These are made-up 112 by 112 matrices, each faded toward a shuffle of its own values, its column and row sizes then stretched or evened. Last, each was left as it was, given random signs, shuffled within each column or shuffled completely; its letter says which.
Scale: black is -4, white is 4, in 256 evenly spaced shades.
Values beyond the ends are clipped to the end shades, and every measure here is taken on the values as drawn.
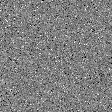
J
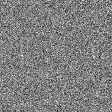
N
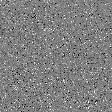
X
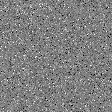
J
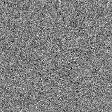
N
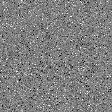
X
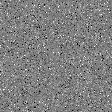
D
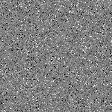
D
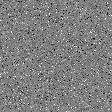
J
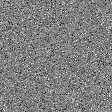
J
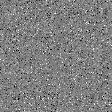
N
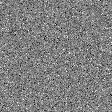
J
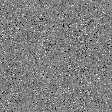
X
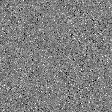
D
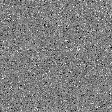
X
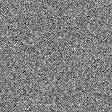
N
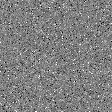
J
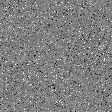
J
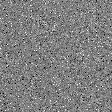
D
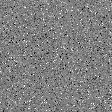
D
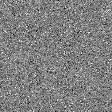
X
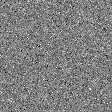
J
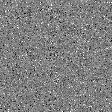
X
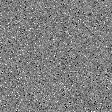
D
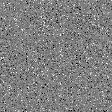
X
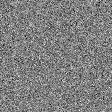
J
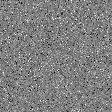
J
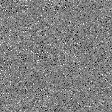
N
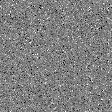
D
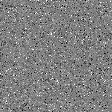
N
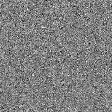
N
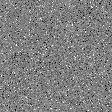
J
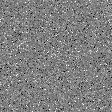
J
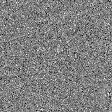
D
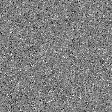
D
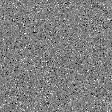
X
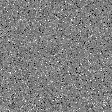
D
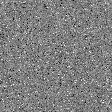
J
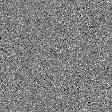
X
